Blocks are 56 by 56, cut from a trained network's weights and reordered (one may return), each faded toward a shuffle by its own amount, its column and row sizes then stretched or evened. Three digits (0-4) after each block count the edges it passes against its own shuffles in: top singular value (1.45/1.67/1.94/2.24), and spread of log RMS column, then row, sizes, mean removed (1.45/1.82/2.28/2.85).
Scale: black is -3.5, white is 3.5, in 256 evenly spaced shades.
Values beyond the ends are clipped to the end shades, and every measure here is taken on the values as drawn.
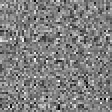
3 2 2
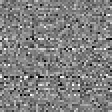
3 0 3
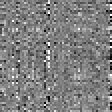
4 4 1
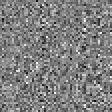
3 3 1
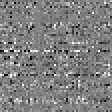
3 2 4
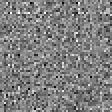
1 2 2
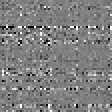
2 2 4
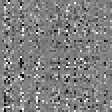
0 4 3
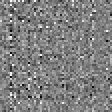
1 3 1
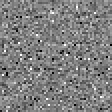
0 0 1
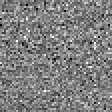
0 0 0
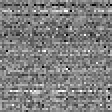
3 0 3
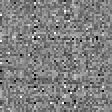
0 2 1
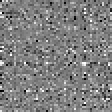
2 3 2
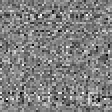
2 0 3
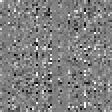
0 4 1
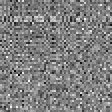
4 1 1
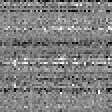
4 2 4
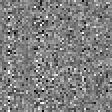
0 3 0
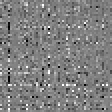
1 4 2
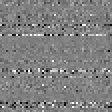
1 0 4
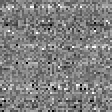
0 1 3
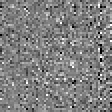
2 3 0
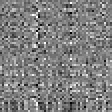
4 2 3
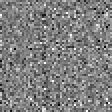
1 1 1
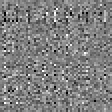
3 3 2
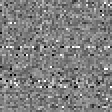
0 0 3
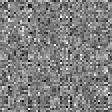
4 3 0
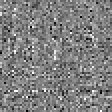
2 2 1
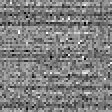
3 2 1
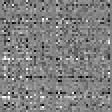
1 4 3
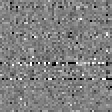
2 0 3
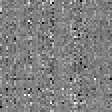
0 4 1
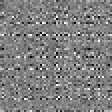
4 3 4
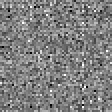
0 1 0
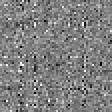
2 2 2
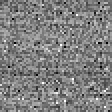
0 1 1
